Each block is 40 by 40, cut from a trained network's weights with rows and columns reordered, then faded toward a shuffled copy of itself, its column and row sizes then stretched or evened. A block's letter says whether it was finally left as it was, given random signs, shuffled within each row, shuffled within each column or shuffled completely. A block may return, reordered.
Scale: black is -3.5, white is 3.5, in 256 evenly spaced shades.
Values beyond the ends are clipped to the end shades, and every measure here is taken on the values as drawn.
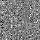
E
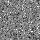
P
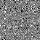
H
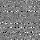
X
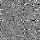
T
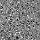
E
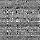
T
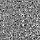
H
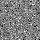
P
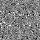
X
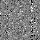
E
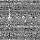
T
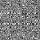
T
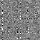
H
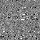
X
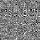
T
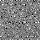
X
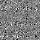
H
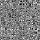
T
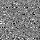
X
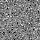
P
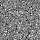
P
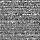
X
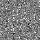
E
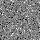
P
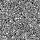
P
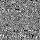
X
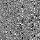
E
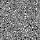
E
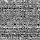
T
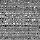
T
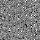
E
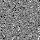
E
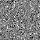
E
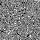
P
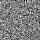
P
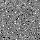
P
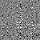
H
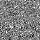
X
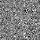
H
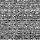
T
